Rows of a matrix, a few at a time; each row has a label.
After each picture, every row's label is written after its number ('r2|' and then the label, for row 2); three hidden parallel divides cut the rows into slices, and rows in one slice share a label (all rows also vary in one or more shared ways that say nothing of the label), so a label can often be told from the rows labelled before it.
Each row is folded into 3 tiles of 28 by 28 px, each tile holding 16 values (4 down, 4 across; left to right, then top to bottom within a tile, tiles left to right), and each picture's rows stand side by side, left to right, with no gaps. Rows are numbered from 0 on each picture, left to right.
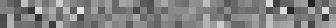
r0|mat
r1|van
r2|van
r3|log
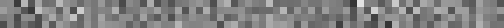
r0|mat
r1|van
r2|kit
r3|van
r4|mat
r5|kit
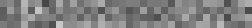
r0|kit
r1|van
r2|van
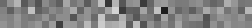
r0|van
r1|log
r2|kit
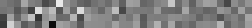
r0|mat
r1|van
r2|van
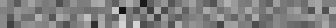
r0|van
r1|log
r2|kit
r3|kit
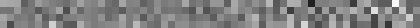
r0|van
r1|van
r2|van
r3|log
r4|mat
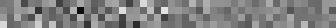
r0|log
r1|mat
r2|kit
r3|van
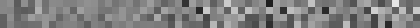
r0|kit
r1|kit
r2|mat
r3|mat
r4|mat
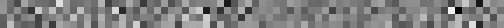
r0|mat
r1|log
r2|log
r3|van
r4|van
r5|log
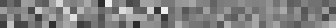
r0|mat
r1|mat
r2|kit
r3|van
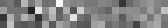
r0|mat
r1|kit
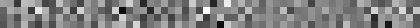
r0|mat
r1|log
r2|mat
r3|van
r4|mat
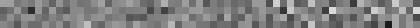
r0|kit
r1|van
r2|van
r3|mat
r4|mat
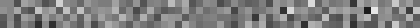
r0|mat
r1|van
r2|van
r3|mat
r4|mat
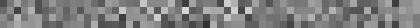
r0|van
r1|mat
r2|mat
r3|kit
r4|van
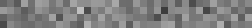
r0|kit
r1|van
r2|van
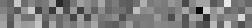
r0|log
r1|kit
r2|mat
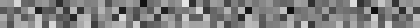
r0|log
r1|log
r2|log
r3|log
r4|log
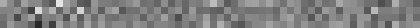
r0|mat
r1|van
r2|van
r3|van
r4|kit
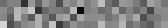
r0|log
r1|van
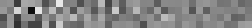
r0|mat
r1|van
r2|van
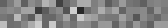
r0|log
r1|van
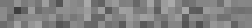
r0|van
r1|kit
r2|kit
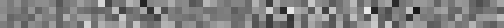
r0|van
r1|log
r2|van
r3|mat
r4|log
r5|van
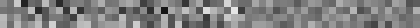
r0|log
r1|log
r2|mat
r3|kit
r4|kit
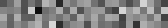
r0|log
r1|mat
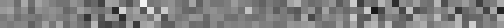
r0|kit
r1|mat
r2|kit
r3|van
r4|log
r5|log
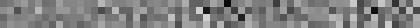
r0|kit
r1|van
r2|log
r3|van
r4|log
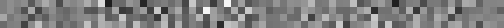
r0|van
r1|log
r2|mat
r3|kit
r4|log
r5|van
